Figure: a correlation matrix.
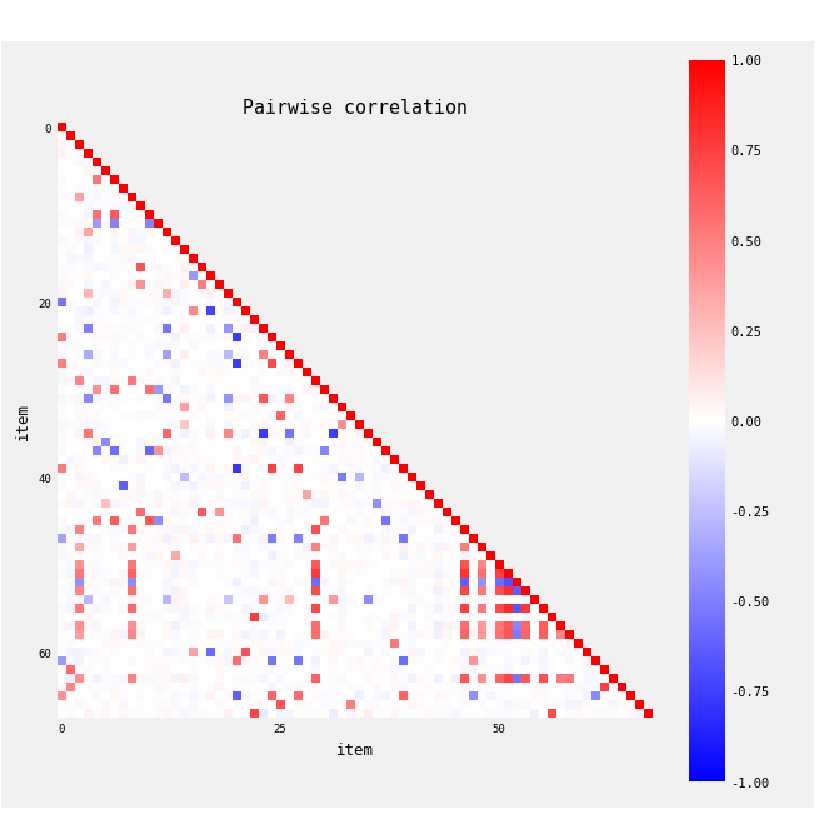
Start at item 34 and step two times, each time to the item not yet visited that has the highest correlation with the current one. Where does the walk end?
14
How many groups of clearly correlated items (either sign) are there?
15
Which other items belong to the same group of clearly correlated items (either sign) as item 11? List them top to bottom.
4, 6, 10, 30, 37, 45
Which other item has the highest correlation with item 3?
35
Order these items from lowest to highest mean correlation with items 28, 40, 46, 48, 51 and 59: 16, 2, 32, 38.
32, 16, 38, 2
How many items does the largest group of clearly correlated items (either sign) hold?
13
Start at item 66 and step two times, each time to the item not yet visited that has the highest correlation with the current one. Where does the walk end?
33
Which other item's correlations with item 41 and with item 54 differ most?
7
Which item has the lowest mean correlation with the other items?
52
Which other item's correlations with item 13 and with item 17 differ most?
21
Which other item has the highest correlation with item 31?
23
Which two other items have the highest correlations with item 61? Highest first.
20, 47
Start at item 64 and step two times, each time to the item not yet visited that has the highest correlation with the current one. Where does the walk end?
1
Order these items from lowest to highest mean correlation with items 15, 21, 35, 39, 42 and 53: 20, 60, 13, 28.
20, 13, 28, 60
